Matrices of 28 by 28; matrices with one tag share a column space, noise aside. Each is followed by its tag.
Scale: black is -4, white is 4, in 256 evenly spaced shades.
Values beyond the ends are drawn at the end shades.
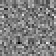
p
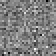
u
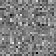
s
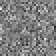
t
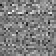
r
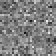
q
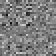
s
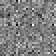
s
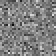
s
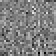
u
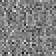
u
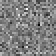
s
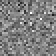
r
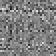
t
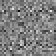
t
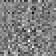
u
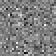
s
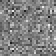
t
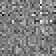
q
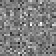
s
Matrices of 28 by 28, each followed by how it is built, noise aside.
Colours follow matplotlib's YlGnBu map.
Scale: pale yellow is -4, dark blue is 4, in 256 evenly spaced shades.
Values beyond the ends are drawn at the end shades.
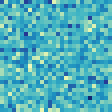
noise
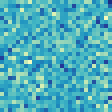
noise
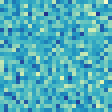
repeating columns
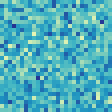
noise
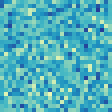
noise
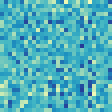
low rank
